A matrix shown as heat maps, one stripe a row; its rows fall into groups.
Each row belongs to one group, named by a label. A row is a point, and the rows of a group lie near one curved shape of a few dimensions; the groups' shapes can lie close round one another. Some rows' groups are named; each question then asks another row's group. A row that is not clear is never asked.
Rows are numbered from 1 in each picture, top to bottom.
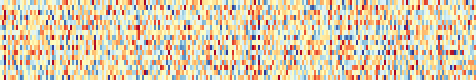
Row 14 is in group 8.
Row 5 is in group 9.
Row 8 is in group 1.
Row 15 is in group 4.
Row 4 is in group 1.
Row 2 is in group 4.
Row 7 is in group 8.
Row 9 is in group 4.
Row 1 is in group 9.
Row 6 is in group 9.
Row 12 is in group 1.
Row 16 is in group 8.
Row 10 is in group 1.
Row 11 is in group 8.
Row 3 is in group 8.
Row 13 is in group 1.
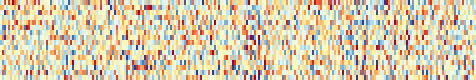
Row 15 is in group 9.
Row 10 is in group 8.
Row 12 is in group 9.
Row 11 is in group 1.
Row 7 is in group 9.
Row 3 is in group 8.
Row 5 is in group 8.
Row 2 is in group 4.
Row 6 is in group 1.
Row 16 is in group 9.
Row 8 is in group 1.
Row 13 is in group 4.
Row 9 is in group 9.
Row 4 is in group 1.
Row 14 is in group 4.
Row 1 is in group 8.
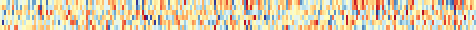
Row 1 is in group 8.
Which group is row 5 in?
1
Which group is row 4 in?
4
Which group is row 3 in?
8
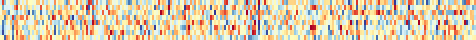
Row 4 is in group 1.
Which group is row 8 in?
8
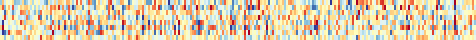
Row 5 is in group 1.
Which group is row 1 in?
4
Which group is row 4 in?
8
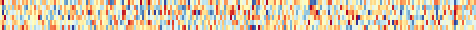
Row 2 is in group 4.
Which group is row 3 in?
1
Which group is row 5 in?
4
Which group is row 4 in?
8
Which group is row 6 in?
1
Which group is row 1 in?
4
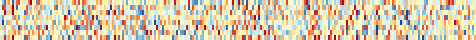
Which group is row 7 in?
4
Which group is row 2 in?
9
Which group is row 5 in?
1
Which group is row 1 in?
9
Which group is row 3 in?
8
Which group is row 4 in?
9
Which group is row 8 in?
8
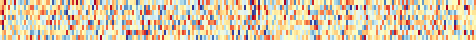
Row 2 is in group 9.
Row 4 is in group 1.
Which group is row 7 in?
4
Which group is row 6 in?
1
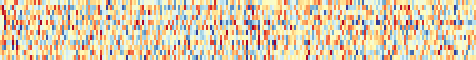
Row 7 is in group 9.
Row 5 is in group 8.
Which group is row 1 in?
8
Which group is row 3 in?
1
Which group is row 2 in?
1
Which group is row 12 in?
9
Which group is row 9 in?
9
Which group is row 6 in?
1
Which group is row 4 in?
8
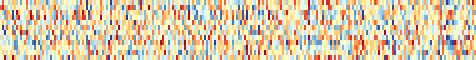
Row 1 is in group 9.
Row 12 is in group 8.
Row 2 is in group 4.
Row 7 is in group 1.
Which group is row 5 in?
9
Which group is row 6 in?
9
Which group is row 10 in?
8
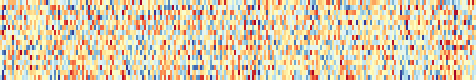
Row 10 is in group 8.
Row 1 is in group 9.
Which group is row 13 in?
1
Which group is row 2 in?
1
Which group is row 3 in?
1
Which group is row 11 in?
1
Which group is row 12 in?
9
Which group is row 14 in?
9
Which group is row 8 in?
8
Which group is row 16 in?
1
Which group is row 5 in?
9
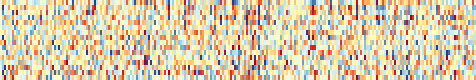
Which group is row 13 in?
4
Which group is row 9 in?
1
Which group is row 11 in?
9
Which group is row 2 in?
4
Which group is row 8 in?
4
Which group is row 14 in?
1
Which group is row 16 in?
8
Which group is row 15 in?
1
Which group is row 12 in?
9
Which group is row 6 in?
8
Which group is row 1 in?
4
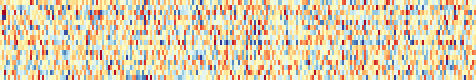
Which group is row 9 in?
8
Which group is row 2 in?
8
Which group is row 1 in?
9
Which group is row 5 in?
9
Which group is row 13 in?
9
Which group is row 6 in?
9
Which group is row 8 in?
8
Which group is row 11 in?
9
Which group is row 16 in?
4
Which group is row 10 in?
8
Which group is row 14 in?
8
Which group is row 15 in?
8
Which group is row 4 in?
1
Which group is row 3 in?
1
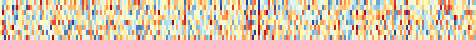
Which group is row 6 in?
8
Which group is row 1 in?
9
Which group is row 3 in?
9
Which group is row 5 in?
1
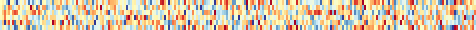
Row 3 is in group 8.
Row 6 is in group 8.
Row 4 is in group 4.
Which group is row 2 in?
9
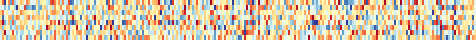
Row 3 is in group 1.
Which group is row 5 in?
1
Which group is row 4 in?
4
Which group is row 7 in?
8
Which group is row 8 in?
9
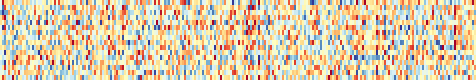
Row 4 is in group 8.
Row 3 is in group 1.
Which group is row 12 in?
8
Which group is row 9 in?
4
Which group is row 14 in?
8
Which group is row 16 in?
9
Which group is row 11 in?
8
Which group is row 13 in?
1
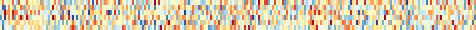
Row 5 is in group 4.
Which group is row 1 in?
9
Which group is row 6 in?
1
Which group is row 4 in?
1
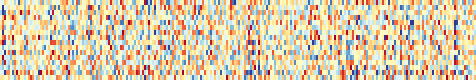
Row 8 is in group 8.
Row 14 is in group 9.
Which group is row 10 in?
4
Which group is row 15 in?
8
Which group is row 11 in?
1
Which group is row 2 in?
1
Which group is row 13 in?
1
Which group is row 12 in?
1
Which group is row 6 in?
1
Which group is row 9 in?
1
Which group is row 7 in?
1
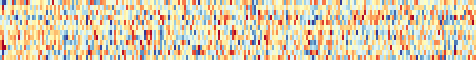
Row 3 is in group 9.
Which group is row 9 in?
4
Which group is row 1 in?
1
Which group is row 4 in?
8
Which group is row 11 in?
1
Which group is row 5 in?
9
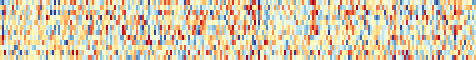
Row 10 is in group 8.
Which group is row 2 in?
8
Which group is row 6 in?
1
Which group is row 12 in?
4
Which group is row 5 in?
9
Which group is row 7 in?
1
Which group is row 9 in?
4
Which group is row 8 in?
4
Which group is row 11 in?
1
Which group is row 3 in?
1
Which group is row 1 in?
4
